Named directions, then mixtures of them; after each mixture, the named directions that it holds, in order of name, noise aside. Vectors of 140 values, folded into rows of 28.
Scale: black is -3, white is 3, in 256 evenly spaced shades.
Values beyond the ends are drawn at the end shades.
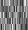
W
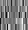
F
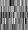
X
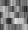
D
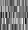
D, F, X.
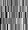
F.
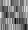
D, W.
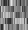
D, X.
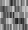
D.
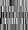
F, X.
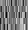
F.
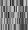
F, W, X.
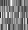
D, F, X.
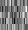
D, F, X.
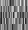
X.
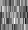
D, X.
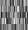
D, W, X.
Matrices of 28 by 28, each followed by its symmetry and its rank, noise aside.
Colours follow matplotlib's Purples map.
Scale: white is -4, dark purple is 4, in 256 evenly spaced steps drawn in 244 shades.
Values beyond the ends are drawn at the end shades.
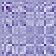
symmetric, rank two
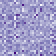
no symmetry, rank four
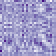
antisymmetric, rank four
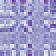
no symmetry, rank two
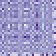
symmetric, rank three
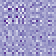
no symmetry, rank three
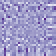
antisymmetric, rank four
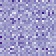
no symmetry, rank four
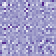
symmetric, rank four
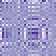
no symmetry, rank two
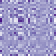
no symmetry, rank two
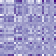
no symmetry, rank two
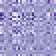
no symmetry, rank two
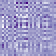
antisymmetric, rank two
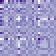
symmetric, rank two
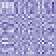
no symmetry, rank three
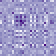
symmetric, rank two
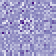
symmetric, rank four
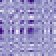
symmetric, rank two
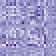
no symmetry, rank three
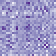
symmetric, rank four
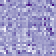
antisymmetric, rank four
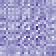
symmetric, rank three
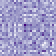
symmetric, rank four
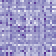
antisymmetric, rank four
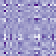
no symmetry, rank two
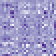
no symmetry, rank four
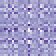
no symmetry, rank two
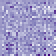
antisymmetric, rank four
